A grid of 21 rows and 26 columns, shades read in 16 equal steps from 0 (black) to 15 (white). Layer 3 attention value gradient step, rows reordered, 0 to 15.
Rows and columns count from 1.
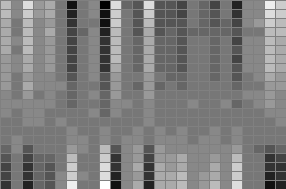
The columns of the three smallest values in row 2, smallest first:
10, 7, 22
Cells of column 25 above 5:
16
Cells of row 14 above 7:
5
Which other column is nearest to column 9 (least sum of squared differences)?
23
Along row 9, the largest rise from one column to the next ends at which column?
11
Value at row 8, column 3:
10
